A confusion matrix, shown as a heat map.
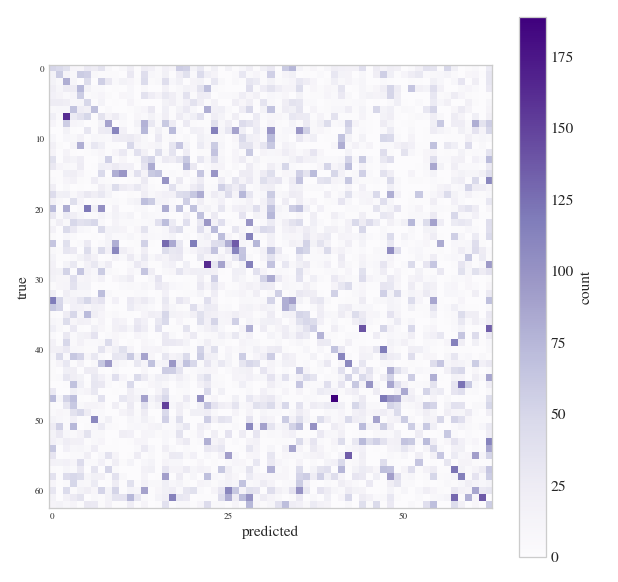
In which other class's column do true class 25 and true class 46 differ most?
26
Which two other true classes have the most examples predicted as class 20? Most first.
25, 18
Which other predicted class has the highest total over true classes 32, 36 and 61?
57
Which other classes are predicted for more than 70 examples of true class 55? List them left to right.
25, 42, 60
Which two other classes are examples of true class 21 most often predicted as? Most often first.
31, 57
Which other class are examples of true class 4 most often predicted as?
48
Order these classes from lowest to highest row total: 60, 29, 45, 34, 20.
34, 29, 45, 20, 60
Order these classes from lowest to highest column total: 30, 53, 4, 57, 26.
53, 30, 26, 4, 57
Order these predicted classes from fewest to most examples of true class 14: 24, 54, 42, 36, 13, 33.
36, 24, 13, 33, 42, 54
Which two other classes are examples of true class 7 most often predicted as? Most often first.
2, 5
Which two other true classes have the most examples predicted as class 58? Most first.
45, 38
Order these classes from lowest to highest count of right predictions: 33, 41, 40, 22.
40, 33, 22, 41
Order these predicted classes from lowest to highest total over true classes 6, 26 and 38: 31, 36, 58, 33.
33, 36, 58, 31
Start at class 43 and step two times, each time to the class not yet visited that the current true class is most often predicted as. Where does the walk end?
16
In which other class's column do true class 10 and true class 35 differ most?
5
